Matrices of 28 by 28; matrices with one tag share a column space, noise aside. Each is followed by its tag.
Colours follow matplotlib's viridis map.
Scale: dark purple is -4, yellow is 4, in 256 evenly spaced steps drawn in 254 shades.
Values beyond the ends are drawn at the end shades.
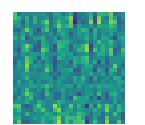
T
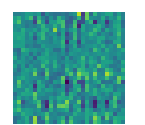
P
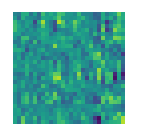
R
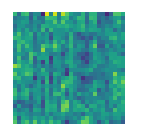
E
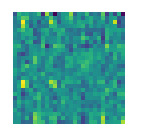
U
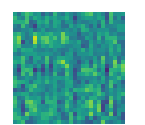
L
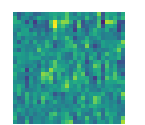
R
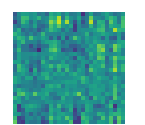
T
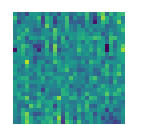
T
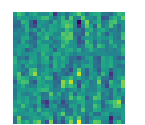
P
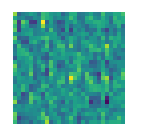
R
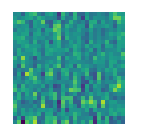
P
